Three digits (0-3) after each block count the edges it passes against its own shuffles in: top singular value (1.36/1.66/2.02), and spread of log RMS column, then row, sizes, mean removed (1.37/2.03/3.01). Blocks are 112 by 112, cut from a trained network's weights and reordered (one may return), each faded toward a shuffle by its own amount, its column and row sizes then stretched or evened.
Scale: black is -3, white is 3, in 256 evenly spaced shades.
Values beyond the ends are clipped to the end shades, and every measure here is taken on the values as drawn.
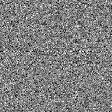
2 0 1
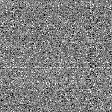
1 1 0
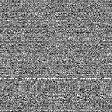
3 0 2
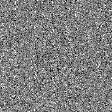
0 2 0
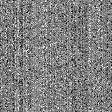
2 2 0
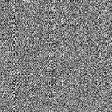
3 2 1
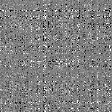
1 3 3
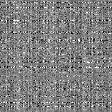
3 0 3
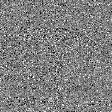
0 1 2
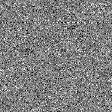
1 0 2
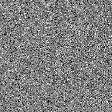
2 1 1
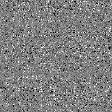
0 2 2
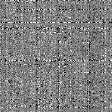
2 2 3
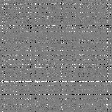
3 2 3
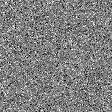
0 0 0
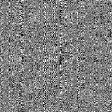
3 3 1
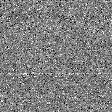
0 0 1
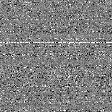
1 1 3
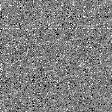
0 2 1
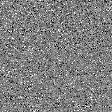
0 0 2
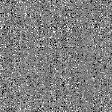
0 2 2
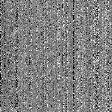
2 3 0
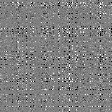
1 3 3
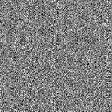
3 2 0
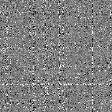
1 3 2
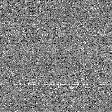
1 0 1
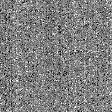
1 1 1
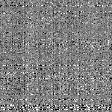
2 0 3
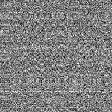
3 0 0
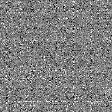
1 2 1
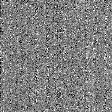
0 2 0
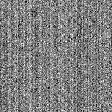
3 0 1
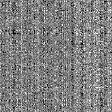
3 2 2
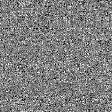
1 1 2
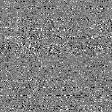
0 1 3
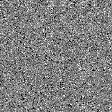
1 1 0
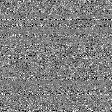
0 0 3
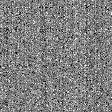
1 0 1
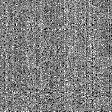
2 1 2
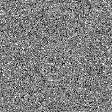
1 1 0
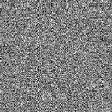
3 2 0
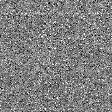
0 1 0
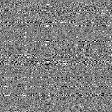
2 0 3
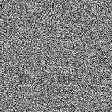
2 0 0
